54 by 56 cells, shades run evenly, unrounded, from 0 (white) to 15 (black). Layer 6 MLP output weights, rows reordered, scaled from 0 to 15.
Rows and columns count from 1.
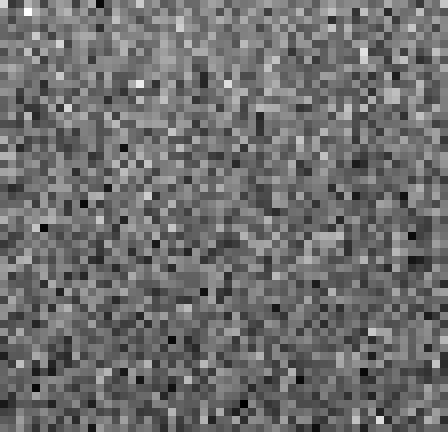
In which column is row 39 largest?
35
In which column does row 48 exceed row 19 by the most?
38
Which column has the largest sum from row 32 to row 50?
22
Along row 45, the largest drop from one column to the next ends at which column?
10
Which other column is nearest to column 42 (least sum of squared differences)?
32
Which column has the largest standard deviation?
46
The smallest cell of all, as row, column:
2, 4
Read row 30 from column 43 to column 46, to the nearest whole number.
4 10 8 10
